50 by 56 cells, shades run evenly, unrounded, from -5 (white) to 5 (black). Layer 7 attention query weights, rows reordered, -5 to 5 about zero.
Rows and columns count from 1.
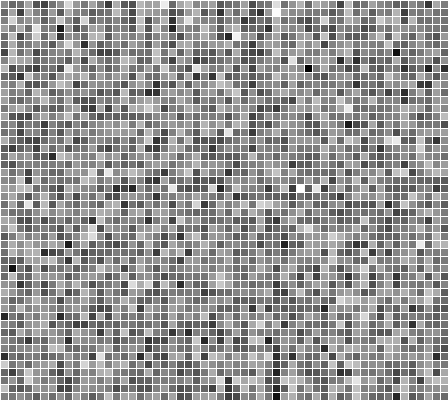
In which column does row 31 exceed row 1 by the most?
9
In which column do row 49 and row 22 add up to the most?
29
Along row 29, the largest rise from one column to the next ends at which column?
13
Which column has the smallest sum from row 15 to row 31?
53
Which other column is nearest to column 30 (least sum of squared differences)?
38
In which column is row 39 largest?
41
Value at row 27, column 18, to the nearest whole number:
-2
